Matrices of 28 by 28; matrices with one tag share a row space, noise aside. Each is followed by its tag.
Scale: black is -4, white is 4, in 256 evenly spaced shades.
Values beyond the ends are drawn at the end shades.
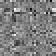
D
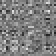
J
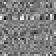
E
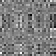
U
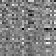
J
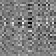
U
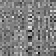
U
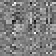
D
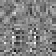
D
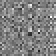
U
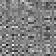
J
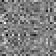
E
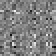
D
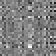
U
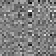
U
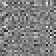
E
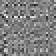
E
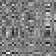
J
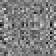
E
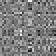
U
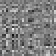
J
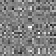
U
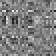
J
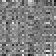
J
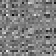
J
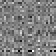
U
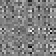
U
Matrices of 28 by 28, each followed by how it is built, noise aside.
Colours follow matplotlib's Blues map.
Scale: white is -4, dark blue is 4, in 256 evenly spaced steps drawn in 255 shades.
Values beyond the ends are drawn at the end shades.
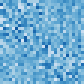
block diagonal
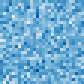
noise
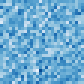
Hankel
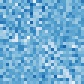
block diagonal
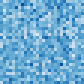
repeating columns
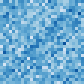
Hankel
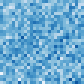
Hankel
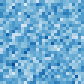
Hankel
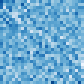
block diagonal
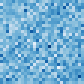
Hankel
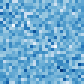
block diagonal
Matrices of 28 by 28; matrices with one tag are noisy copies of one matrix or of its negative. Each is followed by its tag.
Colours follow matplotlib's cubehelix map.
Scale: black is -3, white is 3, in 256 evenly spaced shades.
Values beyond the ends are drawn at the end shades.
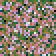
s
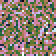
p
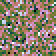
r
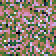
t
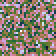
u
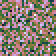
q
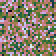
q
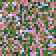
u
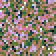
r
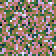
p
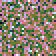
u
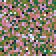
s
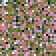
s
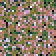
t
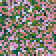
s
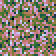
t
